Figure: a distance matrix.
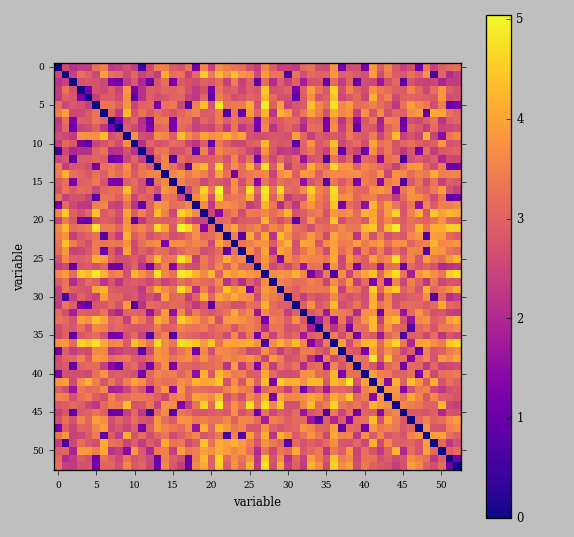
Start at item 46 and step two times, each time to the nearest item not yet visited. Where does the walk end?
38
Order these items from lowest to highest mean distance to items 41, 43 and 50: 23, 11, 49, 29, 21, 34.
11, 23, 49, 34, 29, 21
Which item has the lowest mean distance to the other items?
2
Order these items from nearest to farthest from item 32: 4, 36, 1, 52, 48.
52, 1, 4, 48, 36
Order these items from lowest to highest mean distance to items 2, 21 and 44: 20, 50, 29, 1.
20, 1, 50, 29
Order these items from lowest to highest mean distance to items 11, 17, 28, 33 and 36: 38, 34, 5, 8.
34, 8, 38, 5
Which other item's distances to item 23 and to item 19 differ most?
21
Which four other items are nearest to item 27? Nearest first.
36, 33, 46, 34
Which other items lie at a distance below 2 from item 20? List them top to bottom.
3, 4, 10, 31
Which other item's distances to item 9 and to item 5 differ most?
17
